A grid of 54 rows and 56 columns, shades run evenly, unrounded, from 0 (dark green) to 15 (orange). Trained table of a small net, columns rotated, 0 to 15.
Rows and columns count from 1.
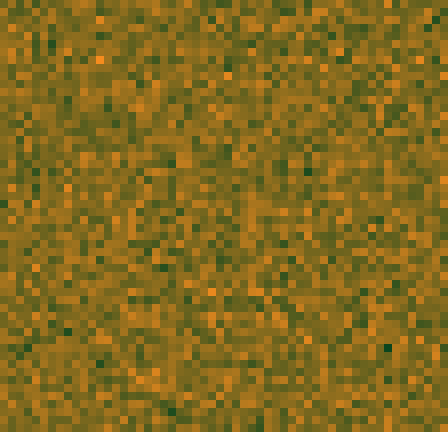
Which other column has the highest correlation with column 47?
38
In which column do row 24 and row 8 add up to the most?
2
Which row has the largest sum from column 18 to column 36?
40
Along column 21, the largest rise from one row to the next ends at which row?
35
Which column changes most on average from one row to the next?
49
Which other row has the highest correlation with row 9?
11
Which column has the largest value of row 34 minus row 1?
5
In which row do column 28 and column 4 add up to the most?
42
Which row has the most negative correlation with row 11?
15
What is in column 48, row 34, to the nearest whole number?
8
